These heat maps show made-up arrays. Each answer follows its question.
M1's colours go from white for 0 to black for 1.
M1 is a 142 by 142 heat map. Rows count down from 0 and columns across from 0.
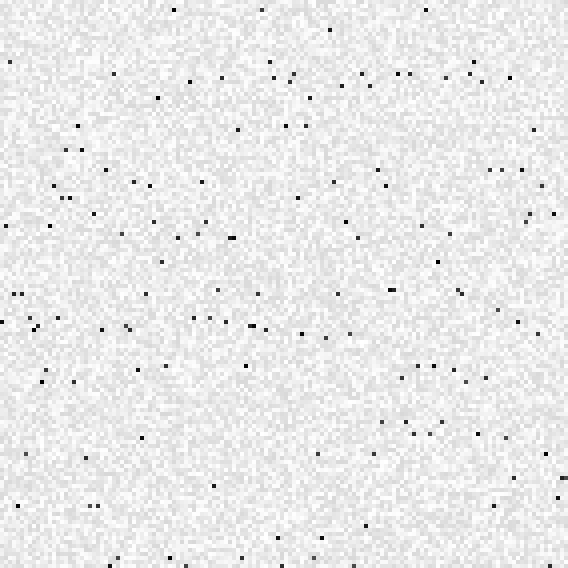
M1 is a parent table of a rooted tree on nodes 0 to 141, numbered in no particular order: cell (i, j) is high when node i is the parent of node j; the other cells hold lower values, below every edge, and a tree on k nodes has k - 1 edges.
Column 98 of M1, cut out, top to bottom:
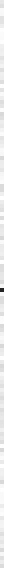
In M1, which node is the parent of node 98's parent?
20
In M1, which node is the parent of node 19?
31
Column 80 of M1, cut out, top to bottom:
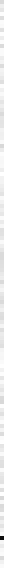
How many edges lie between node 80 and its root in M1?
3
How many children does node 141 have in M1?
5
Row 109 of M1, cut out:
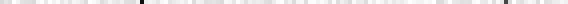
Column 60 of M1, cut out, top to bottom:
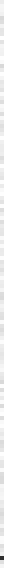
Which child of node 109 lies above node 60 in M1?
126
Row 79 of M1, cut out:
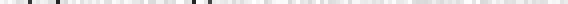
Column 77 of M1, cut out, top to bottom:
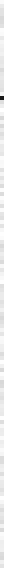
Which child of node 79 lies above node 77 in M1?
7
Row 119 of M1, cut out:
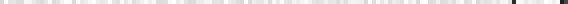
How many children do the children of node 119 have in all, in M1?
5
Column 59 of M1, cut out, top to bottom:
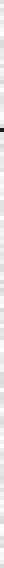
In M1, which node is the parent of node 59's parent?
82
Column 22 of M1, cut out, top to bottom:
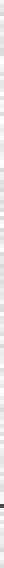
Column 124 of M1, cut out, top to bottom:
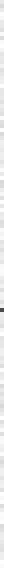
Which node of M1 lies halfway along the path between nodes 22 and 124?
24
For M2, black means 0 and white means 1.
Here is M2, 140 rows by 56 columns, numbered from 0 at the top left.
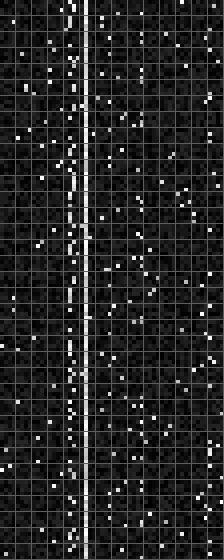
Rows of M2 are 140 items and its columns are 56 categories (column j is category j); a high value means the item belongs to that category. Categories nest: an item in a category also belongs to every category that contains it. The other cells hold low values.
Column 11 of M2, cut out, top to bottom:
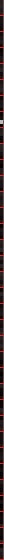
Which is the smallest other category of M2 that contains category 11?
35
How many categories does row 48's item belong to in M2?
3
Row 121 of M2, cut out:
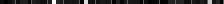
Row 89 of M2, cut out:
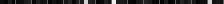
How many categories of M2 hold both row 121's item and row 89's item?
2
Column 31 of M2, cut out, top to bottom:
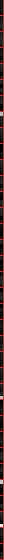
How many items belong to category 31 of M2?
4
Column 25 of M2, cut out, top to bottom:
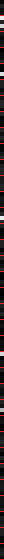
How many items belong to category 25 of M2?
6
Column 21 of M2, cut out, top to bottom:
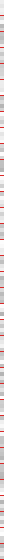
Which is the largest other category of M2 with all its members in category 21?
17
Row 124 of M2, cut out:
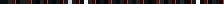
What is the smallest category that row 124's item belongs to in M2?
49
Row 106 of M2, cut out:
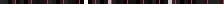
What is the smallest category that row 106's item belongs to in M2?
42
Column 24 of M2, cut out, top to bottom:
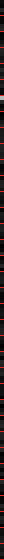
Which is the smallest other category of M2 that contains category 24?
52
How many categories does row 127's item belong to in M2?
2
